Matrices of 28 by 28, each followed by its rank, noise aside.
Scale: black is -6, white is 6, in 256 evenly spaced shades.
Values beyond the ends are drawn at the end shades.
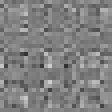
three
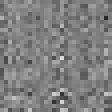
four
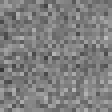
eight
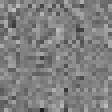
six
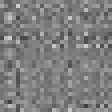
four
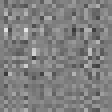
three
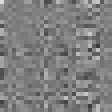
three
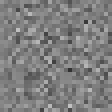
eight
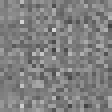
six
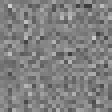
six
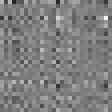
three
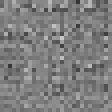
six
